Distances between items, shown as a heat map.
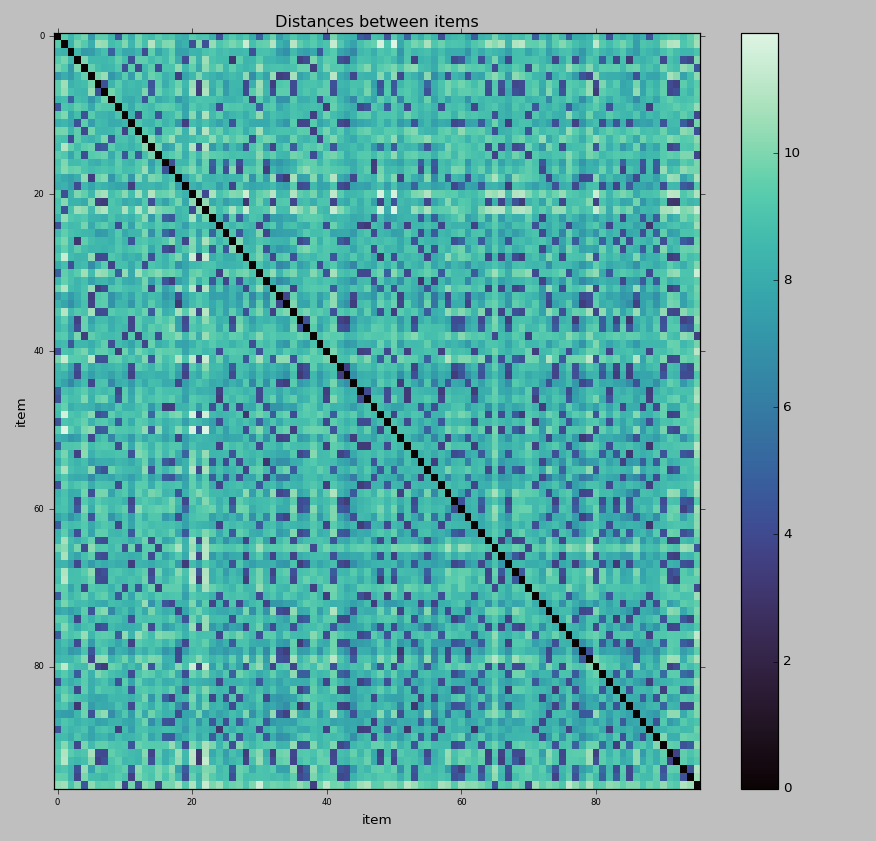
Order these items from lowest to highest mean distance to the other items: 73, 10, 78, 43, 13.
43, 78, 73, 10, 13
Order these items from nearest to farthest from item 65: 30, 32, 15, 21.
15, 21, 32, 30
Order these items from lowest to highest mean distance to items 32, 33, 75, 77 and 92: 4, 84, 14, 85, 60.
14, 85, 84, 60, 4
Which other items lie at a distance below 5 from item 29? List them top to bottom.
2, 8, 13, 39
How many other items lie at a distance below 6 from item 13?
4
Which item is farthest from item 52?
95
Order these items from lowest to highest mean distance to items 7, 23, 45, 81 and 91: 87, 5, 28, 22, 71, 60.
28, 87, 71, 60, 5, 22
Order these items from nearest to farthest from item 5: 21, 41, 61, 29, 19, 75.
61, 29, 19, 75, 21, 41
